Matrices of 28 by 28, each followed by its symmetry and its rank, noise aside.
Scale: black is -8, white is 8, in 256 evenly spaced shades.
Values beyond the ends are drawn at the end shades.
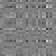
no symmetry, rank one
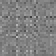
antisymmetric, rank two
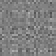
antisymmetric, rank two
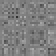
symmetric, rank three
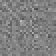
symmetric, rank three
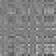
no symmetry, rank two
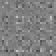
symmetric, rank two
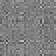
antisymmetric, rank two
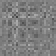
symmetric, rank two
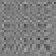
symmetric, rank two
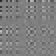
symmetric, rank one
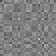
symmetric, rank three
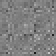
symmetric, rank three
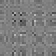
symmetric, rank three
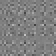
antisymmetric, rank two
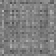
antisymmetric, rank two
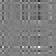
no symmetry, rank one
